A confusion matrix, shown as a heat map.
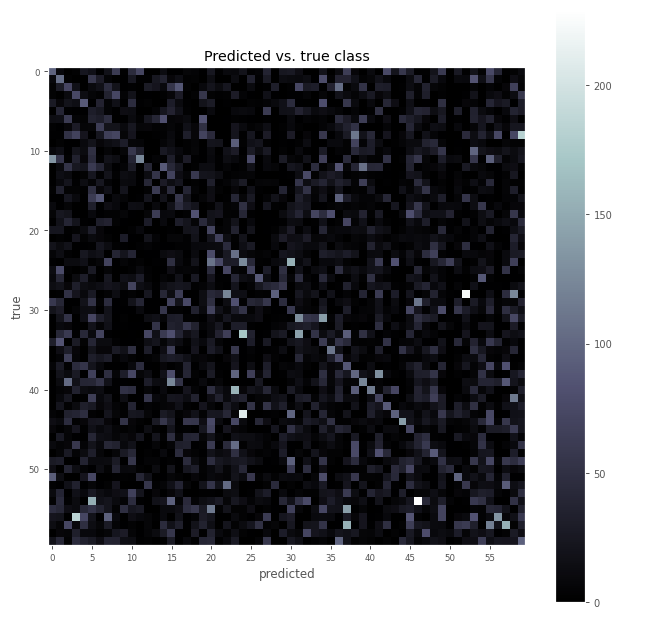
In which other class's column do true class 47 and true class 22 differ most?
23
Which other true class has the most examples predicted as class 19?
6
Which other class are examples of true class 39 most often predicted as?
15
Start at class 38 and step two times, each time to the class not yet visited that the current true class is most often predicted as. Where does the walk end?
58
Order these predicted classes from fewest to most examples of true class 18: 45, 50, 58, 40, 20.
40, 20, 50, 58, 45
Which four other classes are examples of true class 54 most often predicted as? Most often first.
46, 5, 15, 32
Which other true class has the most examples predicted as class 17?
29
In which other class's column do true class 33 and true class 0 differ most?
24
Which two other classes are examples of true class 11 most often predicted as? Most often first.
0, 55
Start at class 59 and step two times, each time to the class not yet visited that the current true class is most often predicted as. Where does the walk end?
2
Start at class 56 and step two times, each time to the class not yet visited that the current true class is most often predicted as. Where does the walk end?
8
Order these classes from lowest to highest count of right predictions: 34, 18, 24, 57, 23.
34, 18, 23, 24, 57
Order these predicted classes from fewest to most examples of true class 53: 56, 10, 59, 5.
56, 5, 59, 10
